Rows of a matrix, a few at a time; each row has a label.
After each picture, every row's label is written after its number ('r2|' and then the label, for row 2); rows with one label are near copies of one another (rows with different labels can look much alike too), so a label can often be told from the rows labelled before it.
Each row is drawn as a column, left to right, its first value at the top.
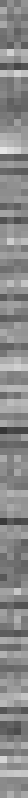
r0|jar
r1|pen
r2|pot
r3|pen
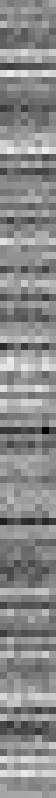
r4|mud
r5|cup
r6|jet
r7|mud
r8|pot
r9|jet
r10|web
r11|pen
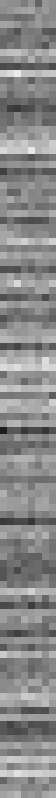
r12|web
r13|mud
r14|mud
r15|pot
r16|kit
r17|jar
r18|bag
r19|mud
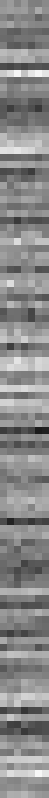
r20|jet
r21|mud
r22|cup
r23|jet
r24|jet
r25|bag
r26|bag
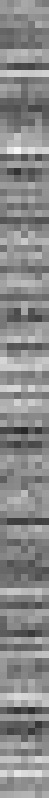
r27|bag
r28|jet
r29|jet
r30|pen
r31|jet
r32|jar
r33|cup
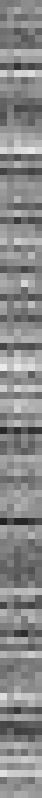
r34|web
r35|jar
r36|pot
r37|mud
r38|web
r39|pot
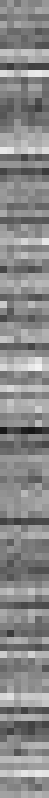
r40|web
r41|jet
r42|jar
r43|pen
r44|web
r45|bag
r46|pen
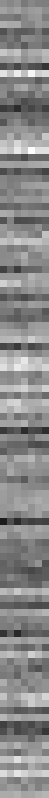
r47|mud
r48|mud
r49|mud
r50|bag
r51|cup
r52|cup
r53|jet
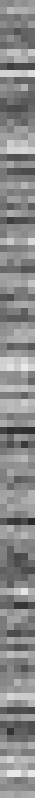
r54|bag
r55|pot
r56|kit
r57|kit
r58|pen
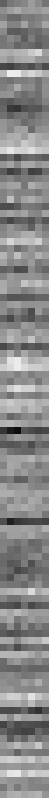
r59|jar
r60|pot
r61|bag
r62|mud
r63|jet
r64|pen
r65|jar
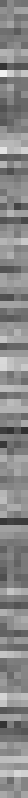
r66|cup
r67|web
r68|pot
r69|pot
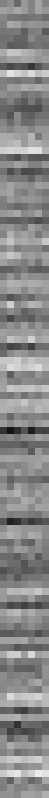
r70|jar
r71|web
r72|jar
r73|jet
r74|web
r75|kit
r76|bag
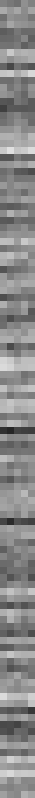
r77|bag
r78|jar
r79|jar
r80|pen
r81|jet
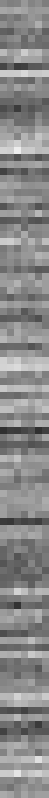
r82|pot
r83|pot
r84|kit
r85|jet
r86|cup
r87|jar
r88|bag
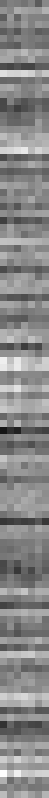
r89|bag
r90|web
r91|bag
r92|cup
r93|cup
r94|jar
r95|bag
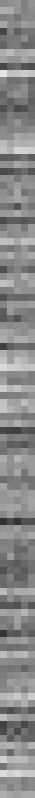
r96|mud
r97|pen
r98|pot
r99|cup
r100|pen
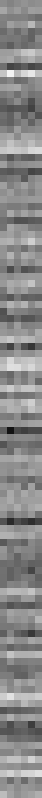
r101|jet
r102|web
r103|kit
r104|web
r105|mud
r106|pot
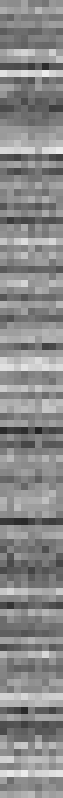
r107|bag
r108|kit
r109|pen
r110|pen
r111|cup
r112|bag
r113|cup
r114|pen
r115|kit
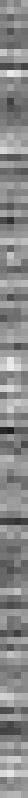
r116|pot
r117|bag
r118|mud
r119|pen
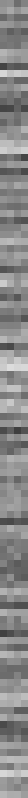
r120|mud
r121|mud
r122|bag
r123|kit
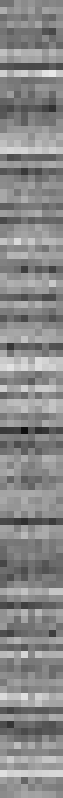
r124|pot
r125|jar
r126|pen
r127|web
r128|pen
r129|web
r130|bag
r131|mud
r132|jar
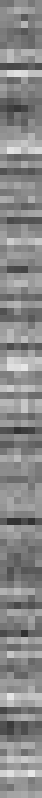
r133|jet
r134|cup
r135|kit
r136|mud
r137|pot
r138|cup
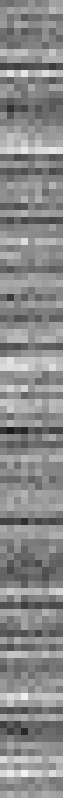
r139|jar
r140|bag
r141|jar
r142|pot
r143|kit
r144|pot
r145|cup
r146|kit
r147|kit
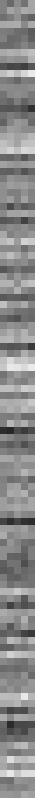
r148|web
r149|jar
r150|jar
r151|pot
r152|mud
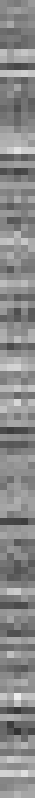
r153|pen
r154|jar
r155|jet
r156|pen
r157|jet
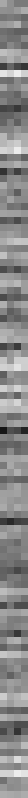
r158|web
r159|mud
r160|mud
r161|bag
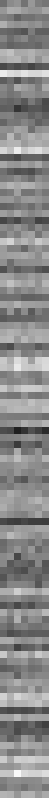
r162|cup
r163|pen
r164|kit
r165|bag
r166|jet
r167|cup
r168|bag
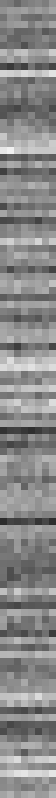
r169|pot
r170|cup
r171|jar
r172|pen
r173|bag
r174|pot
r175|bag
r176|mud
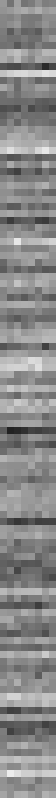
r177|kit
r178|pot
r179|pen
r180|bag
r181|bag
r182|kit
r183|cup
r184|cup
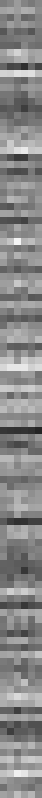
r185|bag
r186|pot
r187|pen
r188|kit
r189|bag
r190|web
